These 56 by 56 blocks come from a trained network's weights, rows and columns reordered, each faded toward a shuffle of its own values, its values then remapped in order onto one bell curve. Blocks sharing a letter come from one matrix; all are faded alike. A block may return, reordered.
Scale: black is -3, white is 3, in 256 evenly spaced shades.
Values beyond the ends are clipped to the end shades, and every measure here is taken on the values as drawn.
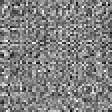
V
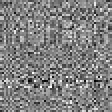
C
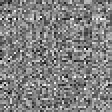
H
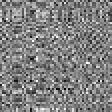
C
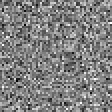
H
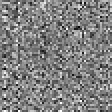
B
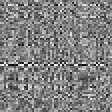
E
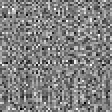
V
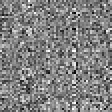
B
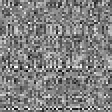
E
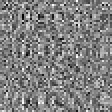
B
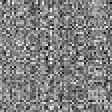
V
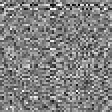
E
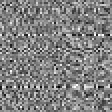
E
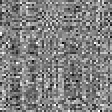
V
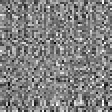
V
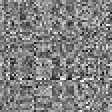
H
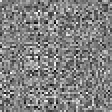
B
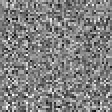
B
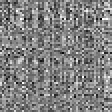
V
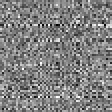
E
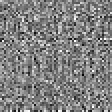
H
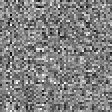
B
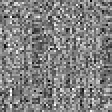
V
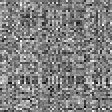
V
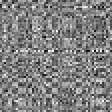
C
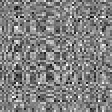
C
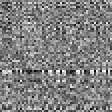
E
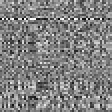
E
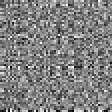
E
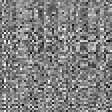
V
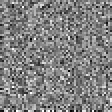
H
